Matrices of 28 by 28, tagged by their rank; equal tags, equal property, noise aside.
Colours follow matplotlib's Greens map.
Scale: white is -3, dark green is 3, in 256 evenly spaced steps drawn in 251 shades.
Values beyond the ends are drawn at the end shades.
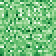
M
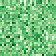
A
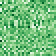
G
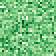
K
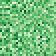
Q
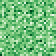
A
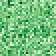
K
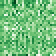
Q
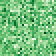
A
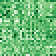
M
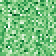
K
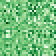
G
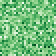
K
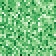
K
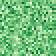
K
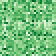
G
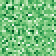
M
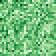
Q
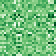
G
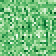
Q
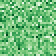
A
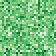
K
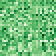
G
